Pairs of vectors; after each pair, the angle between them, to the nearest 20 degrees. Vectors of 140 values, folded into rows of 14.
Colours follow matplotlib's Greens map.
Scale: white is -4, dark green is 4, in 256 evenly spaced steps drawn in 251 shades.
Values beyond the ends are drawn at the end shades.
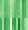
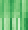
160 degrees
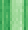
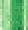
160 degrees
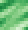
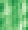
60 degrees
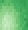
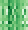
100 degrees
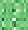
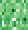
40 degrees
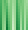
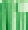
40 degrees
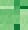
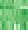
140 degrees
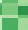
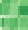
40 degrees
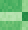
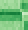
140 degrees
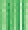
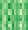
80 degrees
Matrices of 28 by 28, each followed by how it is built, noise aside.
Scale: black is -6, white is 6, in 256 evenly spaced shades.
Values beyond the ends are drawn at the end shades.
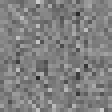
uneven columns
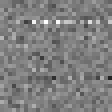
uneven rows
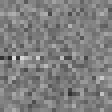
uneven rows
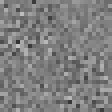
block diagonal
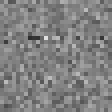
uneven rows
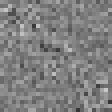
block diagonal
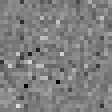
sparse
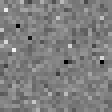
sparse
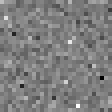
sparse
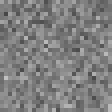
repeating columns
